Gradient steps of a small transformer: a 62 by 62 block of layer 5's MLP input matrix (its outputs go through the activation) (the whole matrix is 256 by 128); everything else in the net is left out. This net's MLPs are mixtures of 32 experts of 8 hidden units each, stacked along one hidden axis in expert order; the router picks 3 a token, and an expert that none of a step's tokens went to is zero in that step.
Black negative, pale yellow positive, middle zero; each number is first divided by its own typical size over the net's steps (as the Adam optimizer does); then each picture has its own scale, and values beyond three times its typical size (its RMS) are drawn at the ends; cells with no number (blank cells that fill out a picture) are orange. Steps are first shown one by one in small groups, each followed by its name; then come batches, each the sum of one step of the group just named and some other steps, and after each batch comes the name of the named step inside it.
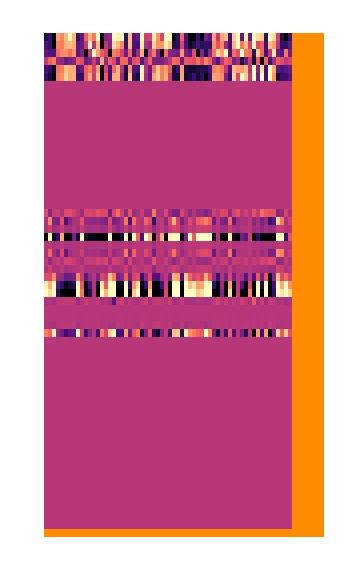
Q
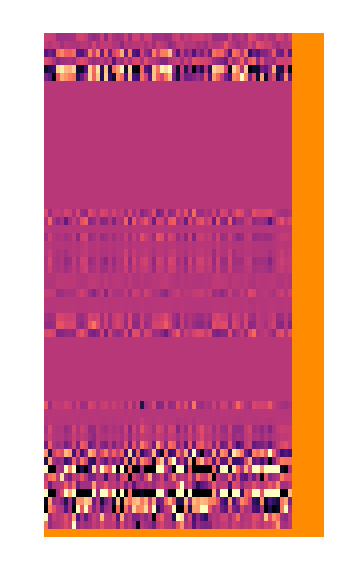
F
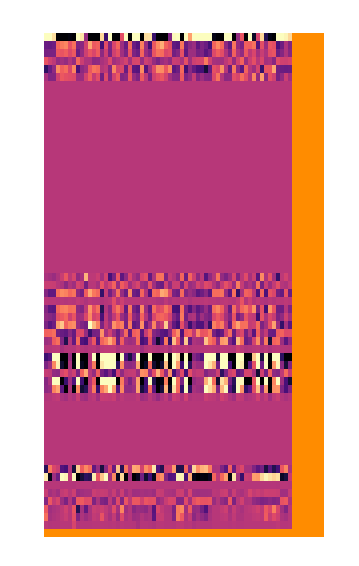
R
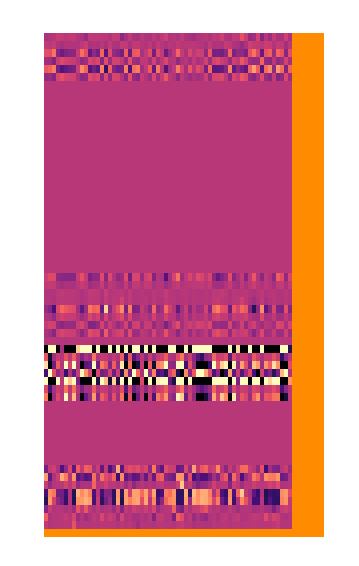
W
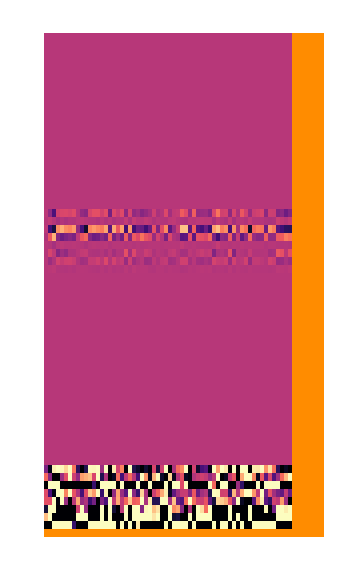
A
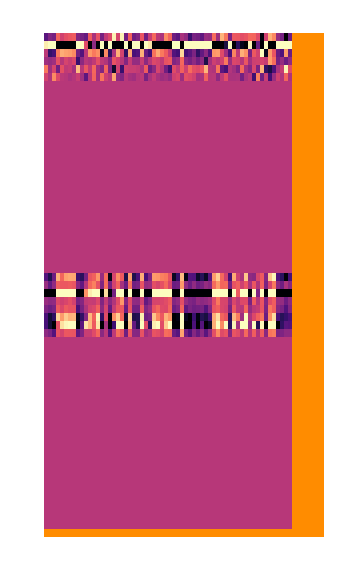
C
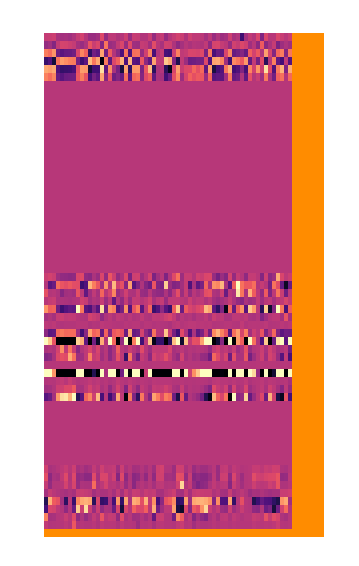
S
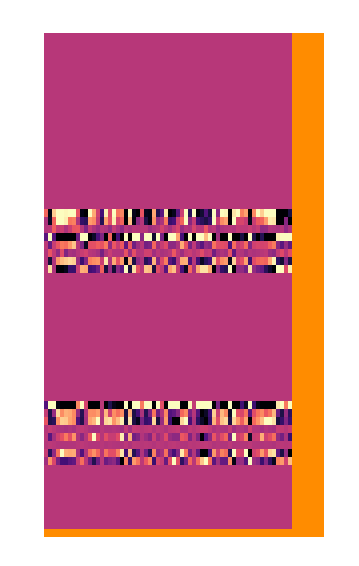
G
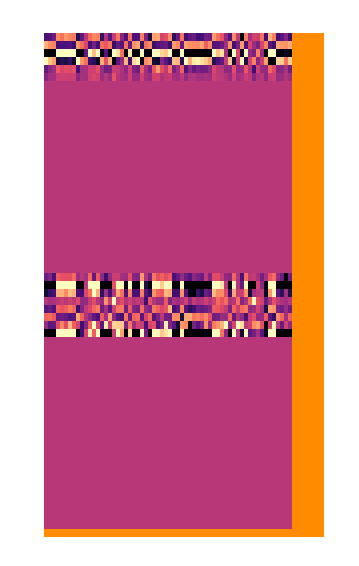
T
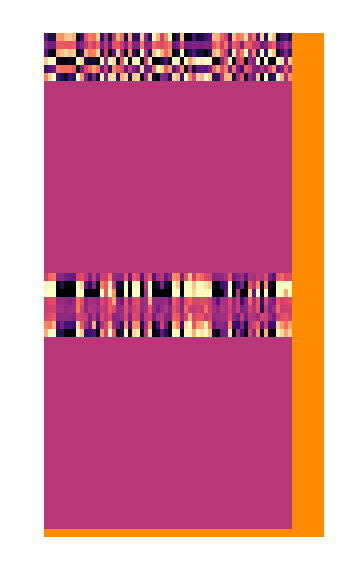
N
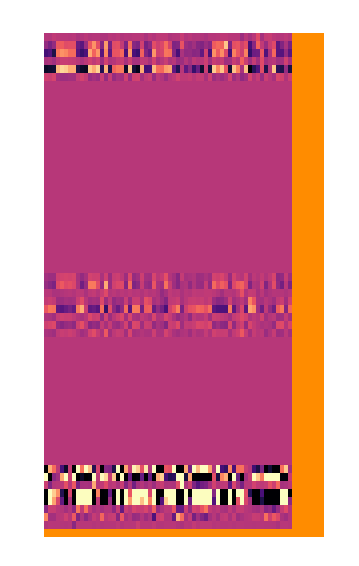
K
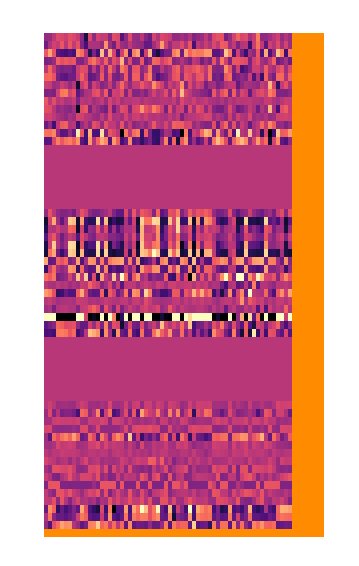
A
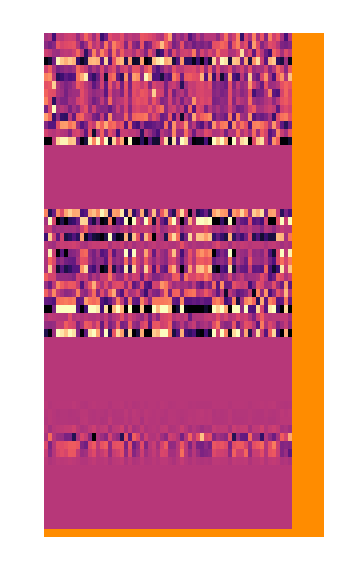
Q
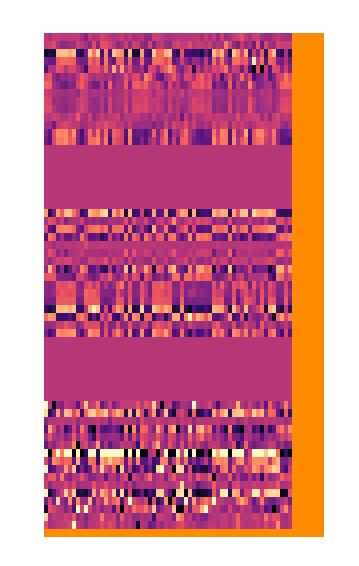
F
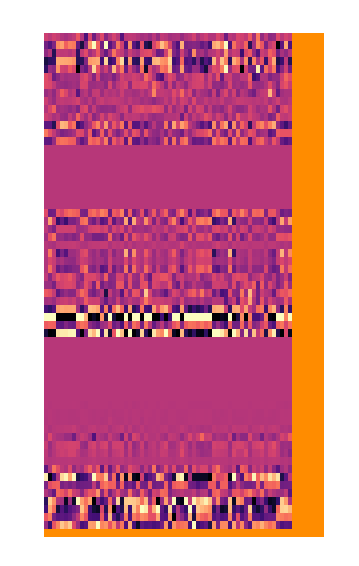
A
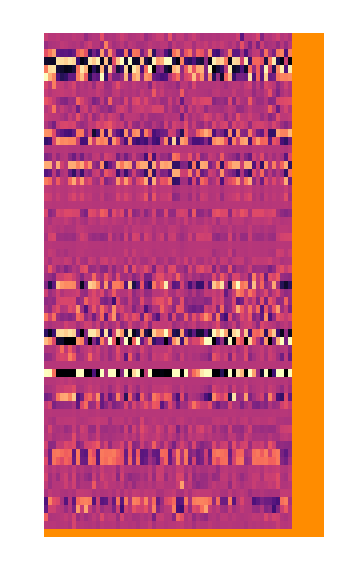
S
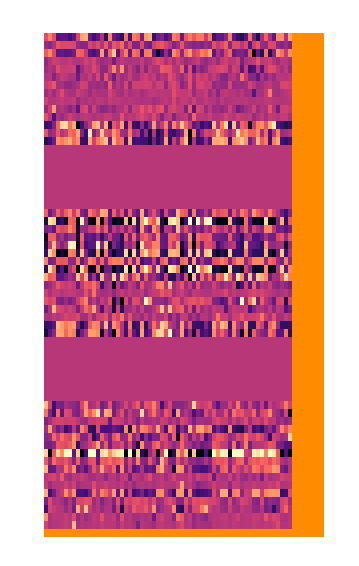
F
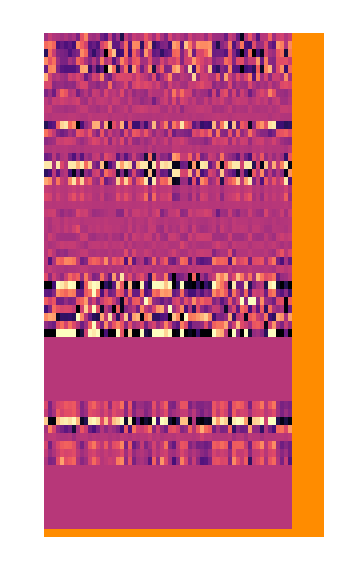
T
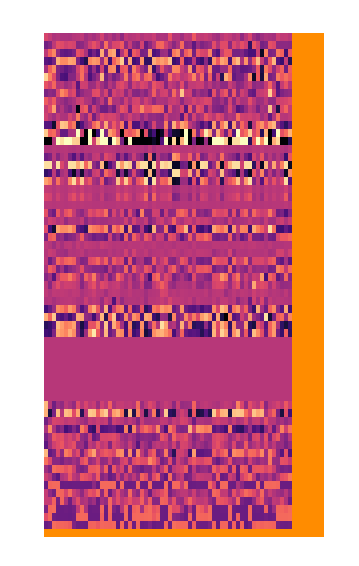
A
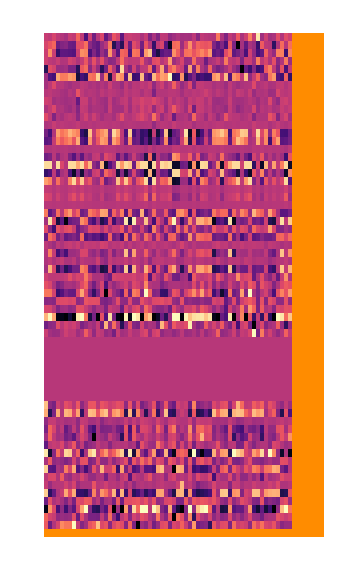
F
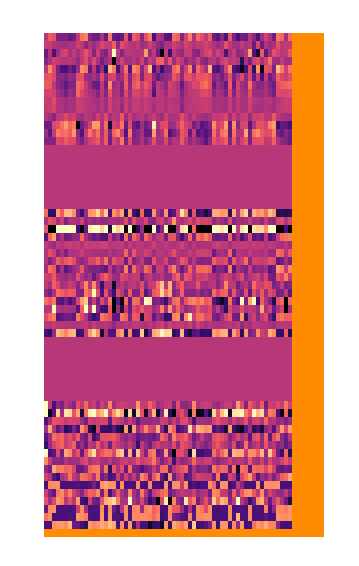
A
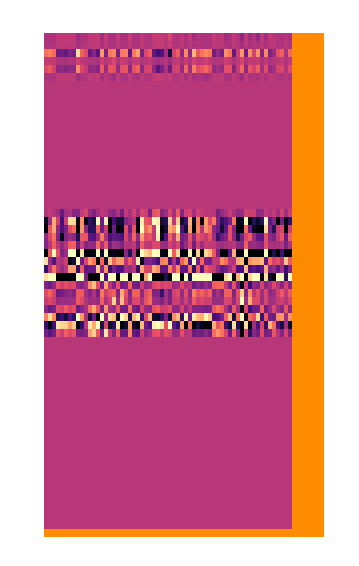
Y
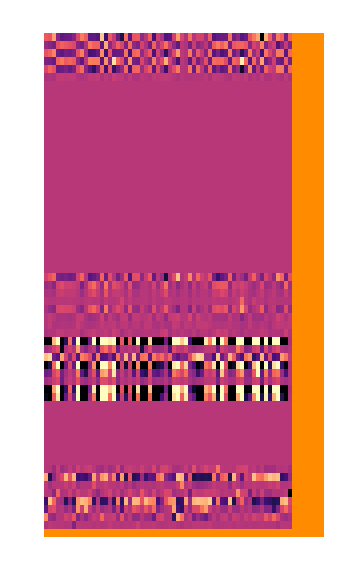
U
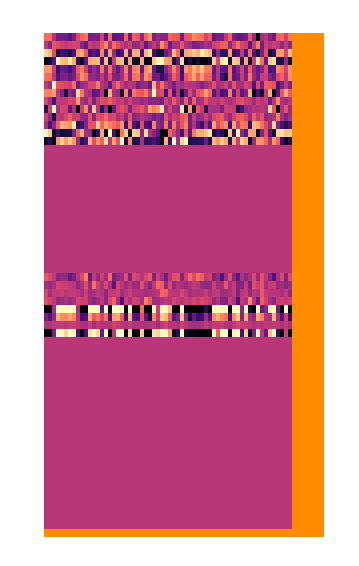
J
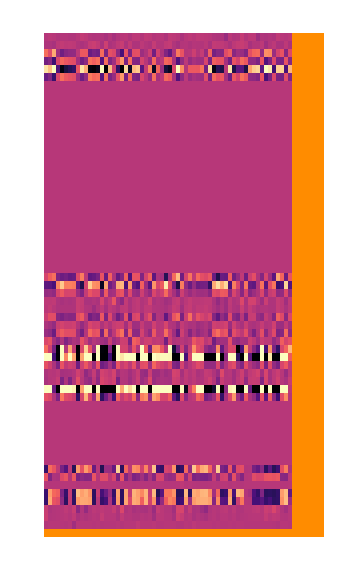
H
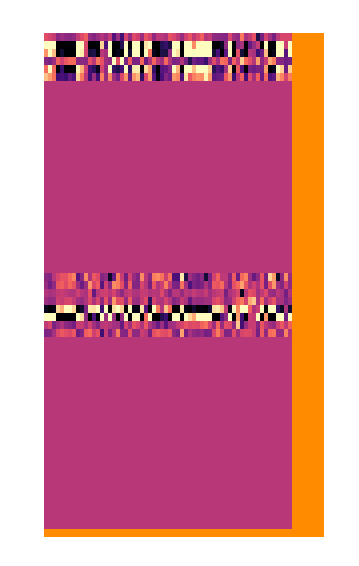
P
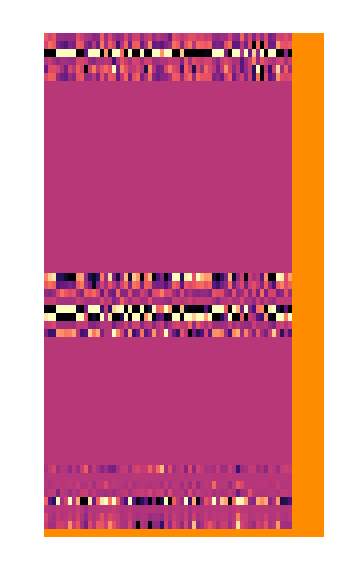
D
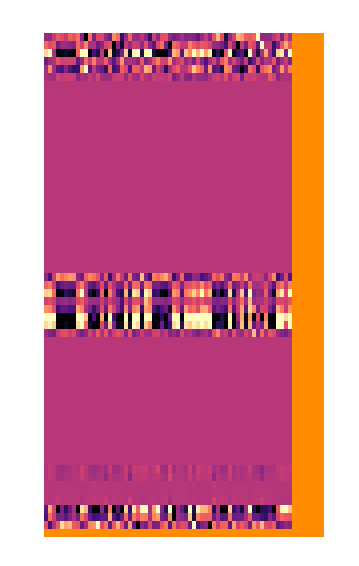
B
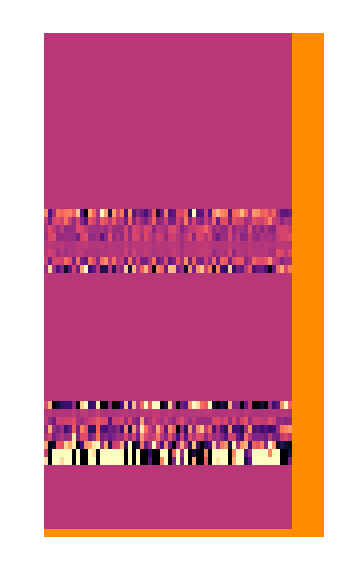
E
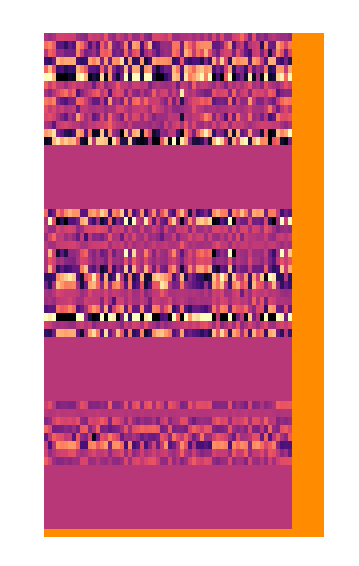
P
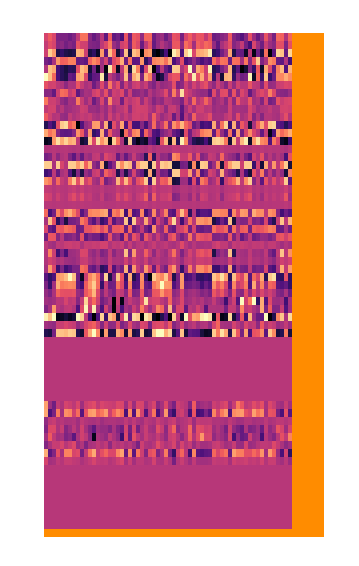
P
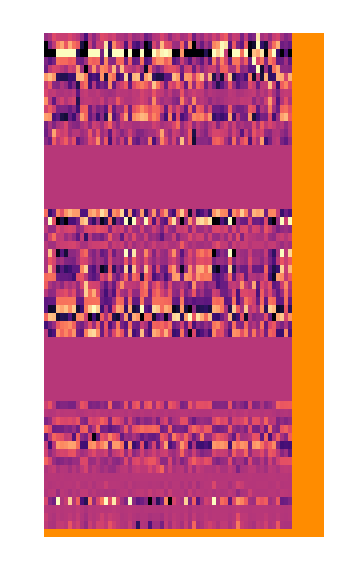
D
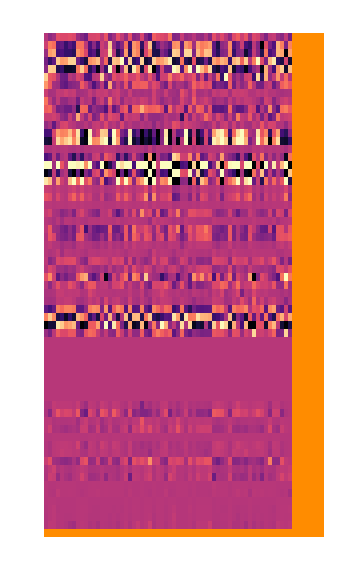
P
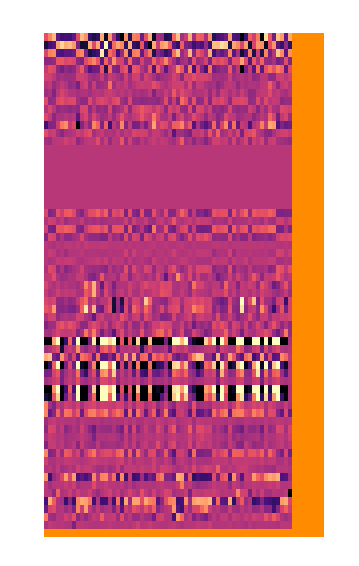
U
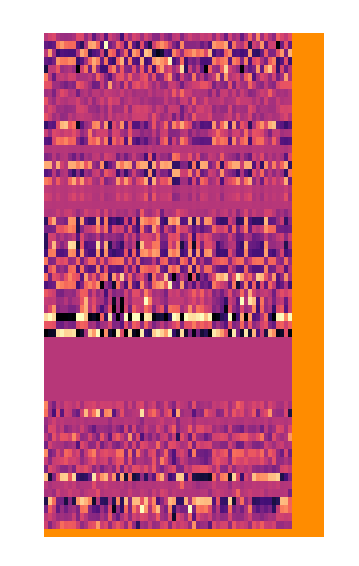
B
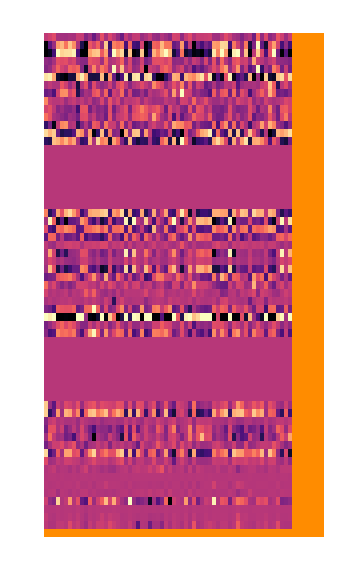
D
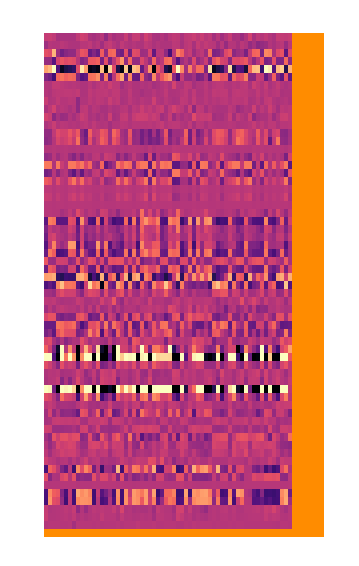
H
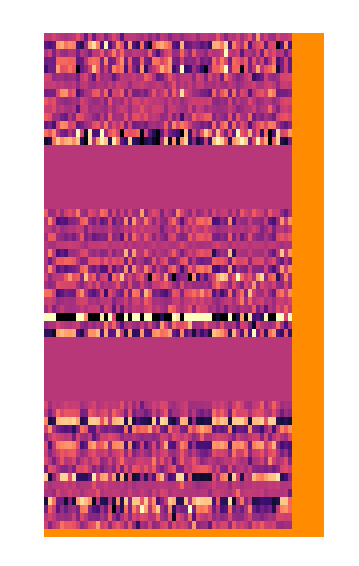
B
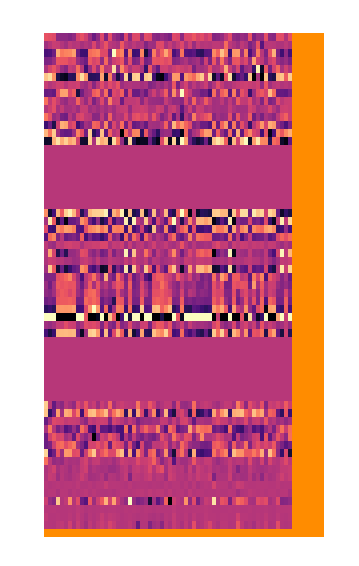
D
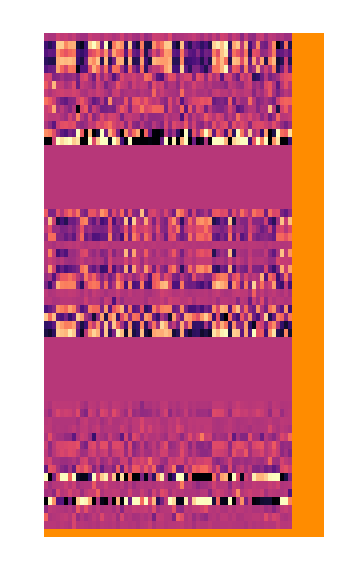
J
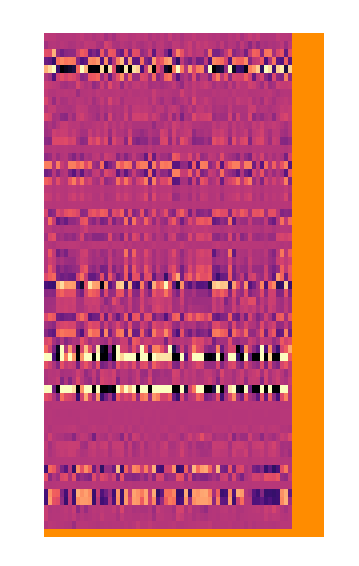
H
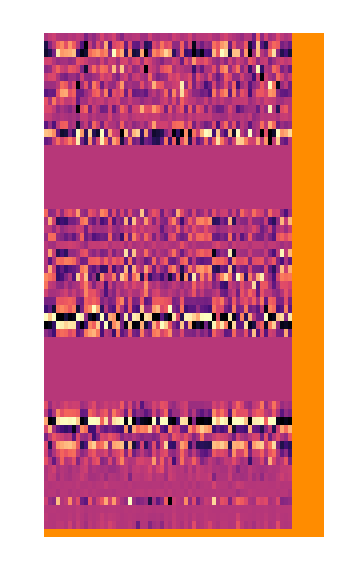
D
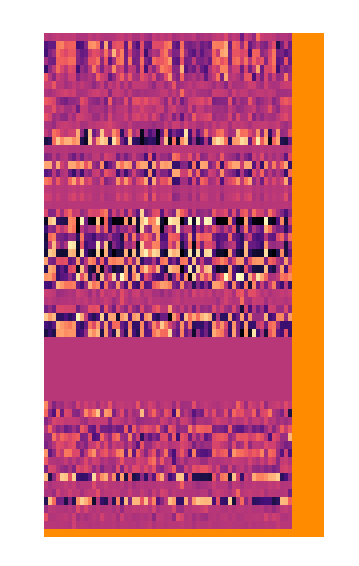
Y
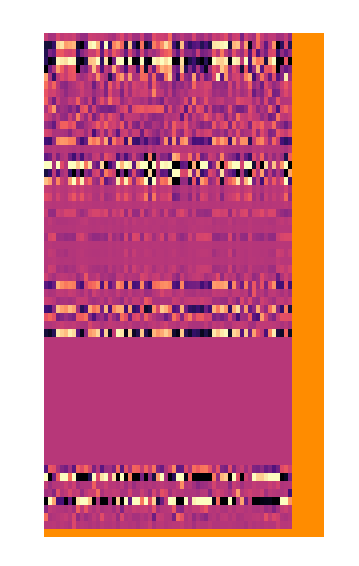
J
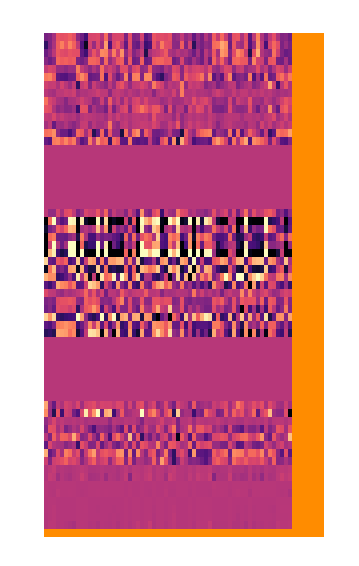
Y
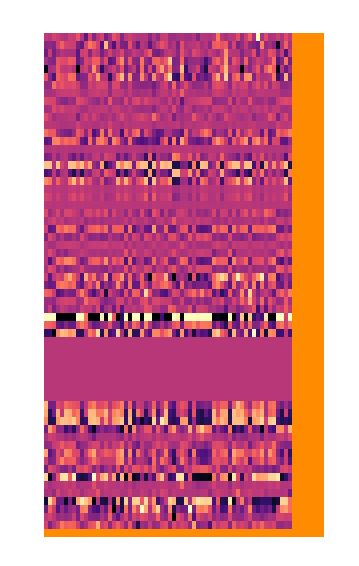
B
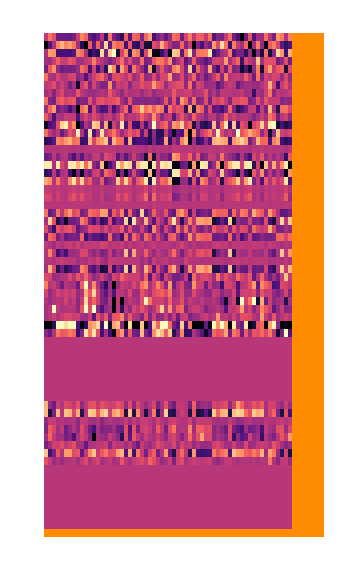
J
